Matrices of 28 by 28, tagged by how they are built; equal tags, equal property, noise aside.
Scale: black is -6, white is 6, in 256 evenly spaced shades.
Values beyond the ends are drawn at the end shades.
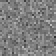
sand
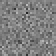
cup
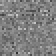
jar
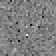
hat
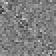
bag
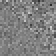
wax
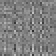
cup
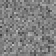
sand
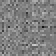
cup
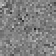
bag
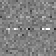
jar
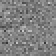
jar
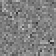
bag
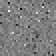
hat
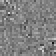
bag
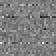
jar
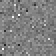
hat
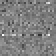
jar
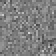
bag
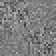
bag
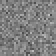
sand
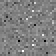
hat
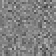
cup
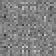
cup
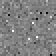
hat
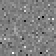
hat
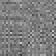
cup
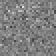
jar
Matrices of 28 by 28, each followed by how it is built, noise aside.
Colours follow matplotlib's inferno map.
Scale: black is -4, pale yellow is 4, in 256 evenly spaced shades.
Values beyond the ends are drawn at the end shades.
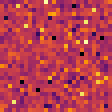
sparse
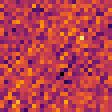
Hankel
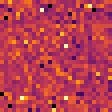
sparse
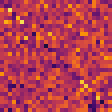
diagonal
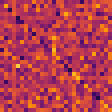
diagonal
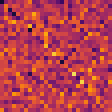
diagonal
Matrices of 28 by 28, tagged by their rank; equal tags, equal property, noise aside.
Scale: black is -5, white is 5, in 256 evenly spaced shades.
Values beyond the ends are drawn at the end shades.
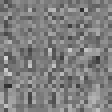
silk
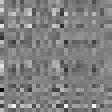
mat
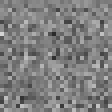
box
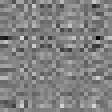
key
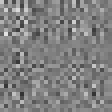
silk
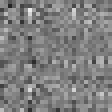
silk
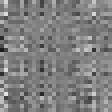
mat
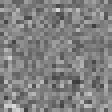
box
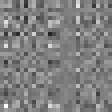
mat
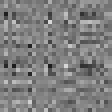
key
